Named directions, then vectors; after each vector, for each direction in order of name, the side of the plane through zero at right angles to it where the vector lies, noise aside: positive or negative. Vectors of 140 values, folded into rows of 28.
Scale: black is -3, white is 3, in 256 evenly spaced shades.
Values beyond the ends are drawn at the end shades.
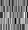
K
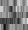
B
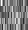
negative, negative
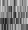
positive, negative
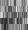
positive, negative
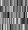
negative, negative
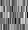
positive, positive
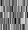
positive, positive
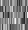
negative, negative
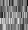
negative, positive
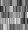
negative, negative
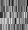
negative, positive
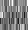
positive, negative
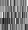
positive, negative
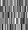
negative, negative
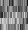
negative, positive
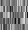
positive, positive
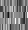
negative, negative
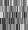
positive, negative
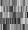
positive, positive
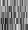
positive, negative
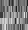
negative, positive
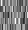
negative, negative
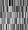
negative, positive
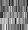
negative, positive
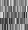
positive, negative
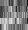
negative, positive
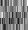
positive, negative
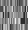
negative, negative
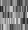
negative, negative
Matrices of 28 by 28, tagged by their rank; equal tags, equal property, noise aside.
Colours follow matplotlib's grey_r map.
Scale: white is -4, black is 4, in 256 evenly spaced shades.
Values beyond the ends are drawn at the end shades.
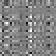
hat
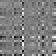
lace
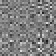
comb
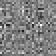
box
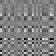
lace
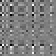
lace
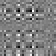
lace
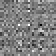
box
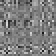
comb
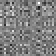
comb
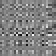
hat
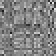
comb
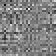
box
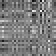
hat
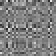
hat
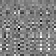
comb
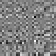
box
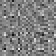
comb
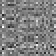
box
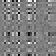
lace
